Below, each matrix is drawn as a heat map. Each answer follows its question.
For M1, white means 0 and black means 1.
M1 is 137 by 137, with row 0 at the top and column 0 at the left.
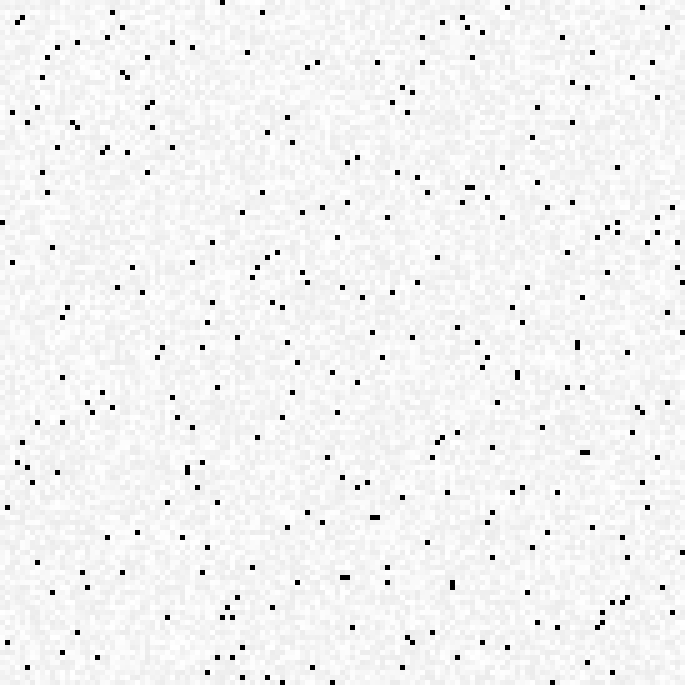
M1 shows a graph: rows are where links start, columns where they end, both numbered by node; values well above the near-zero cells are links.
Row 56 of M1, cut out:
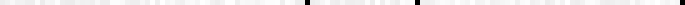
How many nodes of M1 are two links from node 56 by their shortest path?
5
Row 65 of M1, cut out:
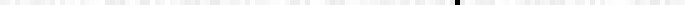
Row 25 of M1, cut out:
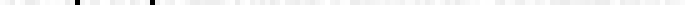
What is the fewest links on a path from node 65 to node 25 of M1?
5
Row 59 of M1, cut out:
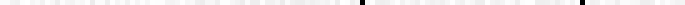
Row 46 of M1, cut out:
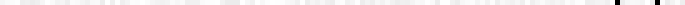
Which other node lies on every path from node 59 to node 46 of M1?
node 116
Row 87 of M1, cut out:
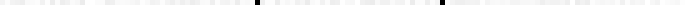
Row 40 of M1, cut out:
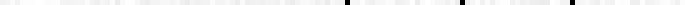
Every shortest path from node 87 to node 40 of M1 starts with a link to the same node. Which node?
node 88
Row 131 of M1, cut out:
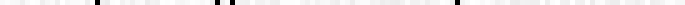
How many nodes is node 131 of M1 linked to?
4
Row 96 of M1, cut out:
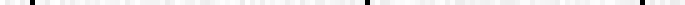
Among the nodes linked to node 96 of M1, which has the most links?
node 128
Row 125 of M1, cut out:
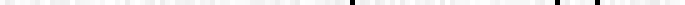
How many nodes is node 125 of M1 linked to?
3
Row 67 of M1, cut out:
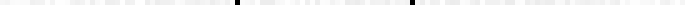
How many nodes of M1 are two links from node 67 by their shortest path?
3
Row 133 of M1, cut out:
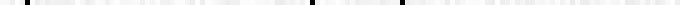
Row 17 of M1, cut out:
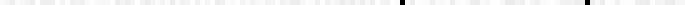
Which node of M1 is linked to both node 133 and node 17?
node 80
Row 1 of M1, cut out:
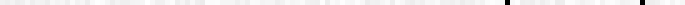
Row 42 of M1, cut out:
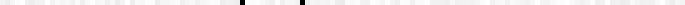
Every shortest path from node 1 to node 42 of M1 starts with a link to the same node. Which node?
node 101
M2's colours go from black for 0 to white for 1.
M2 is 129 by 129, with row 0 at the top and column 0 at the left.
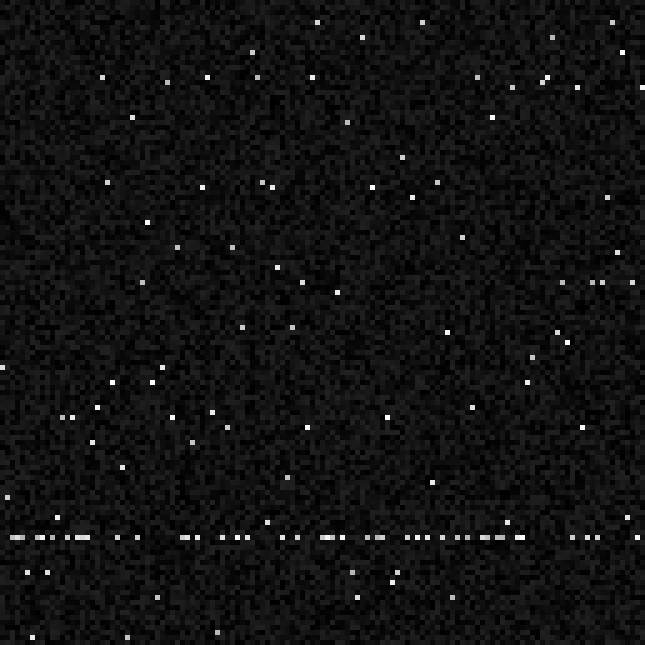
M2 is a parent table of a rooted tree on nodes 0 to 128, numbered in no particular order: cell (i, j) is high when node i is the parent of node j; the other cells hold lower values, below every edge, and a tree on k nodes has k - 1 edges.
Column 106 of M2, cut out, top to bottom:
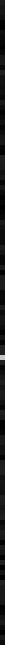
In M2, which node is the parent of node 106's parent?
119
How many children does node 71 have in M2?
1
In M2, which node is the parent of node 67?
58
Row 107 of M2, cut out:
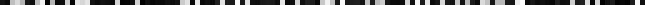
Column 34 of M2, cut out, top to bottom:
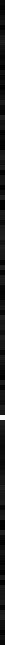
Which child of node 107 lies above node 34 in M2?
83
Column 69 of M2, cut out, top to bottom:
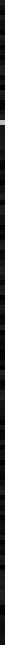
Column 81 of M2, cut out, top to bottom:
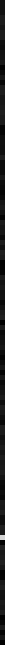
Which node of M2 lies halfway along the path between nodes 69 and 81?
93
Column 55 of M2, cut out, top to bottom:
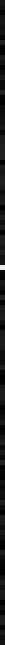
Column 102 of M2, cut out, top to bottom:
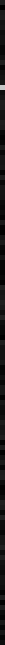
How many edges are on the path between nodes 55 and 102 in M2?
5
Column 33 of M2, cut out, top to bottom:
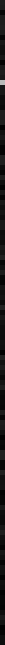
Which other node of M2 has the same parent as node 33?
108
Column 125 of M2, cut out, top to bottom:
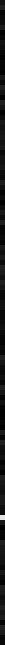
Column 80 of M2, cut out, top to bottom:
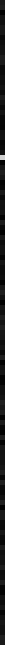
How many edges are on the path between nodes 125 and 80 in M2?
5
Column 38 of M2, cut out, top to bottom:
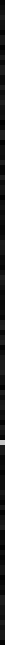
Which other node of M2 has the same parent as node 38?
18
